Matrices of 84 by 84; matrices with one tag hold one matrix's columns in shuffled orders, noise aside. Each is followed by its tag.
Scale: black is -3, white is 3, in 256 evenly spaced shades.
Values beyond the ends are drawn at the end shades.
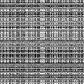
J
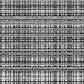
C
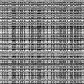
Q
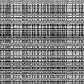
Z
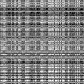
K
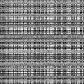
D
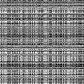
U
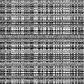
D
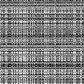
U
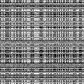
J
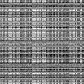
J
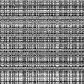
C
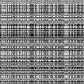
Z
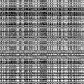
K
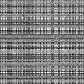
D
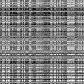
K
